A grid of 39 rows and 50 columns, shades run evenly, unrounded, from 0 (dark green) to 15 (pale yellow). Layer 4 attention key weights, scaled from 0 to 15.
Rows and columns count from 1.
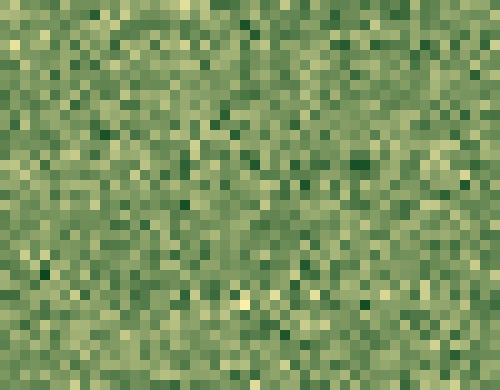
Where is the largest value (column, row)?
25, 31
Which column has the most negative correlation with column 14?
6
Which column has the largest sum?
7
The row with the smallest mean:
3
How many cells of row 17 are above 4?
41
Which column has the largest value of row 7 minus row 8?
48
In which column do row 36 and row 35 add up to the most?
44
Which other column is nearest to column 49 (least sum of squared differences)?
38
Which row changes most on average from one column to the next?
5
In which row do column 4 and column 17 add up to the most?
27
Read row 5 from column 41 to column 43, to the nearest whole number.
5 9 2
